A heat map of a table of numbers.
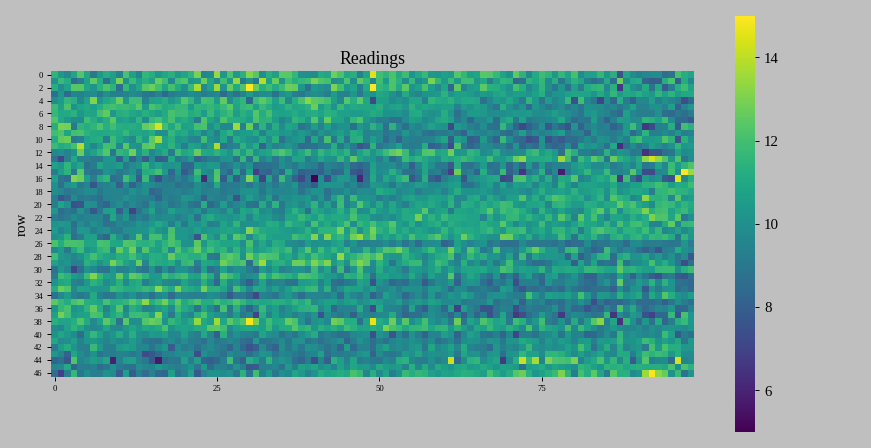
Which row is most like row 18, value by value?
3
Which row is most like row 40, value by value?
32
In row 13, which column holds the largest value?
92
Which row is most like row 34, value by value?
42
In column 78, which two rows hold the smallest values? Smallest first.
15, 37
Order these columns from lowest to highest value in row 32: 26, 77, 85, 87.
77, 85, 26, 87
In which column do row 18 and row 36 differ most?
62
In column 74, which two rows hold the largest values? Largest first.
44, 27
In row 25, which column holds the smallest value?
22
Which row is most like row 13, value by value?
46
